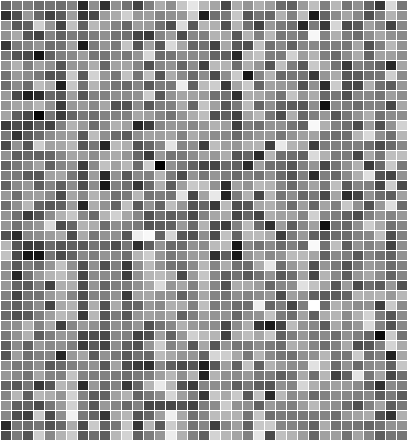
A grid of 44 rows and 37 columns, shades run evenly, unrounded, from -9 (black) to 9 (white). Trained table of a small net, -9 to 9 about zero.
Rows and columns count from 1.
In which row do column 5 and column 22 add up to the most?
40
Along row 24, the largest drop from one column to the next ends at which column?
15
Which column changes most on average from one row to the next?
29
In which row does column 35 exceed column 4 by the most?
6
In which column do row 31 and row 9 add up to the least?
30
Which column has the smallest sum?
8
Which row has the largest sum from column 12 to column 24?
44
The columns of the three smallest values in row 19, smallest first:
10, 21, 13
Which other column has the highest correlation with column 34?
5
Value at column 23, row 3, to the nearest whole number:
-1
